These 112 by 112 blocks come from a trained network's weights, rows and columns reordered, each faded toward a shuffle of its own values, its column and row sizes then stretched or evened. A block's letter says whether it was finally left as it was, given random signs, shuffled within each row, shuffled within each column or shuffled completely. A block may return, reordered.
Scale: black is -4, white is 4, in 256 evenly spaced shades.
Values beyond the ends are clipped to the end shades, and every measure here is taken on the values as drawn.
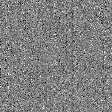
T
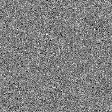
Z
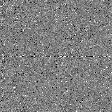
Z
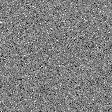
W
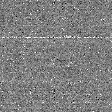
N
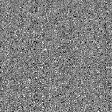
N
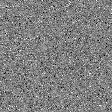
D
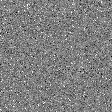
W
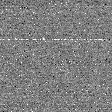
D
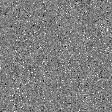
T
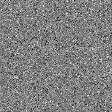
Z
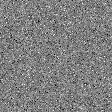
W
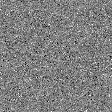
D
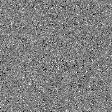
Z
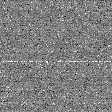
D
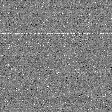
D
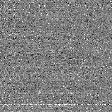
N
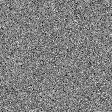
W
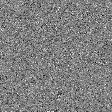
D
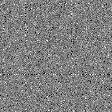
N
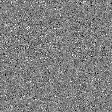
Z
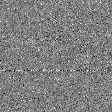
D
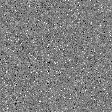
T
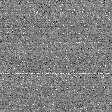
D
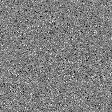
D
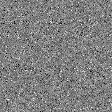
D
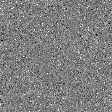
T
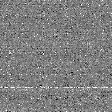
N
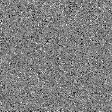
Z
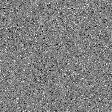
D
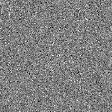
N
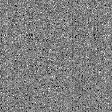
N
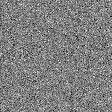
W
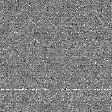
N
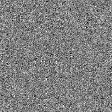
N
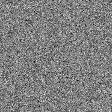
W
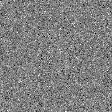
T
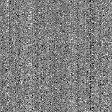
N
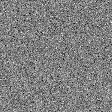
W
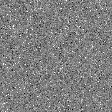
T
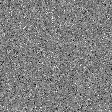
W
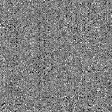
N
